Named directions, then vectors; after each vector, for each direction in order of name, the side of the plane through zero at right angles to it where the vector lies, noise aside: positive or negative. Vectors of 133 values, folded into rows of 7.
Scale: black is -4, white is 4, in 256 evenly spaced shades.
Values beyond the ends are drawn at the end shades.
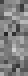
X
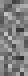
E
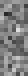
negative, negative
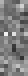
positive, negative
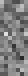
positive, negative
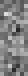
positive, positive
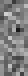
positive, positive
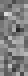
positive, positive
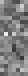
positive, negative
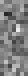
negative, negative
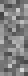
positive, positive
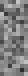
negative, negative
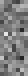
positive, negative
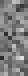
negative, positive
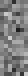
positive, positive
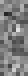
negative, negative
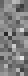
negative, positive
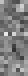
positive, negative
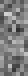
positive, positive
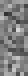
negative, negative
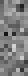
negative, positive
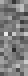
positive, negative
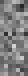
negative, positive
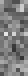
positive, negative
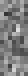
negative, negative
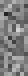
negative, negative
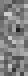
positive, positive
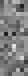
negative, positive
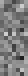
positive, negative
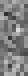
negative, negative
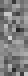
positive, positive
